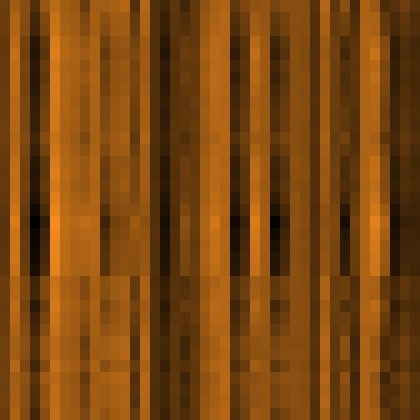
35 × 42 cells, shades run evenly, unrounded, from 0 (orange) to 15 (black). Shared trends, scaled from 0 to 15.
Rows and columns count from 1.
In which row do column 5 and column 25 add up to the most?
19
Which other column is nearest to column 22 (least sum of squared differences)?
2
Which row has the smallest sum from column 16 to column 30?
32
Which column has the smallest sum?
6
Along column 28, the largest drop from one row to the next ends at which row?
24
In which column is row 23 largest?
4
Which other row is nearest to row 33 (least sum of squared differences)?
34
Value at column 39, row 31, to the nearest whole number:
9
